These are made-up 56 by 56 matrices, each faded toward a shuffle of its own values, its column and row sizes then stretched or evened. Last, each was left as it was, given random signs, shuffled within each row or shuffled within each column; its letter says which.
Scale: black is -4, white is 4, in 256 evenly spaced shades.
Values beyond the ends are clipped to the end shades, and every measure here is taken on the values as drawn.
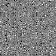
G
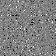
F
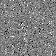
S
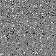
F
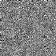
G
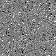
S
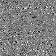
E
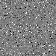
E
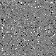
G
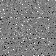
E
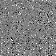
F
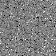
E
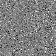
S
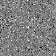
F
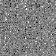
F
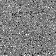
E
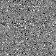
F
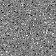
E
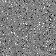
S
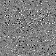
F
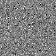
F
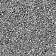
E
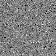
E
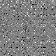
G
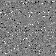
E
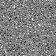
E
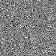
G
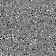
E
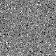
F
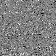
E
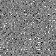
G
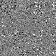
G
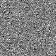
S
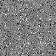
F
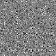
G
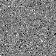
E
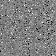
S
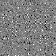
G
